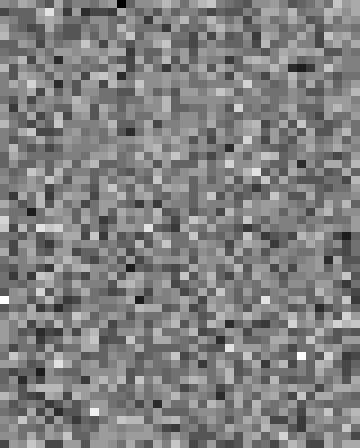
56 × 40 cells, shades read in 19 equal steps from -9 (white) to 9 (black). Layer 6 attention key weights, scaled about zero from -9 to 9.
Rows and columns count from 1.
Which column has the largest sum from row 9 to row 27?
36
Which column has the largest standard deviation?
5
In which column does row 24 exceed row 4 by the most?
6
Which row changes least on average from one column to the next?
13
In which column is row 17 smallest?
4
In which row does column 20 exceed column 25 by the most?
12
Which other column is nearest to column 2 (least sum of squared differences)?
20
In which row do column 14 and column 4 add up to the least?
11
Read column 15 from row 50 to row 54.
2 0 1 -4 -1
